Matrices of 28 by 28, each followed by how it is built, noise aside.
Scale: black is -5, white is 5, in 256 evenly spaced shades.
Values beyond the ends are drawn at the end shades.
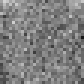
smooth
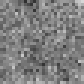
smooth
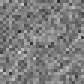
Hankel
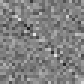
diagonal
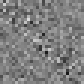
banded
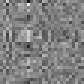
low rank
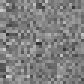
low rank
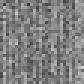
blocks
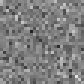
diagonal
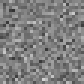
noise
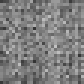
blocks
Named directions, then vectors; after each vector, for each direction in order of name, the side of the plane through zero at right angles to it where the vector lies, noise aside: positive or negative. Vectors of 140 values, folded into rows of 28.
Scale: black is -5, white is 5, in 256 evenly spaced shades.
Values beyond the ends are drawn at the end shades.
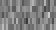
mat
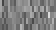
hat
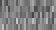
negative, positive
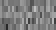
positive, negative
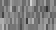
negative, positive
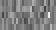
positive, positive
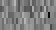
negative, negative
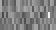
positive, positive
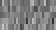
negative, positive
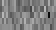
negative, negative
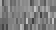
positive, negative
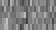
negative, positive
